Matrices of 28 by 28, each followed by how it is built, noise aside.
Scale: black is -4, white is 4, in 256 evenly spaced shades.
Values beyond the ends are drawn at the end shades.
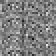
repeating rows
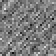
Hankel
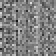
repeating rows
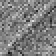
Hankel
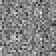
repeating rows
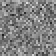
noise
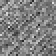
Hankel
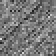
Hankel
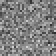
repeating rows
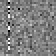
uneven columns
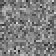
noise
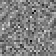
noise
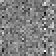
uneven columns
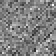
Hankel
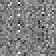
uneven columns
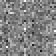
uneven columns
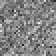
Hankel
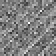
Hankel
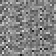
repeating rows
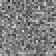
noise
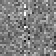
uneven columns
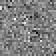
block diagonal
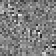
block diagonal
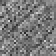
Hankel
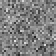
noise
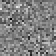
block diagonal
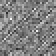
Hankel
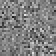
block diagonal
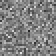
noise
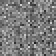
repeating rows
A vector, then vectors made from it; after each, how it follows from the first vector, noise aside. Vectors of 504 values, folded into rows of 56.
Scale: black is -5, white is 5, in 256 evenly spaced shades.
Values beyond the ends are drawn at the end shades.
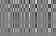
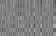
wrapped around, shrunk.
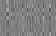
wrapped around, shrunk.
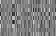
wrapped around, negated.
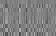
reversed, negated, shrunk.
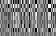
negated, scaled up.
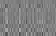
reversed, negated, shrunk.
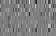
negated, partly zeroed.
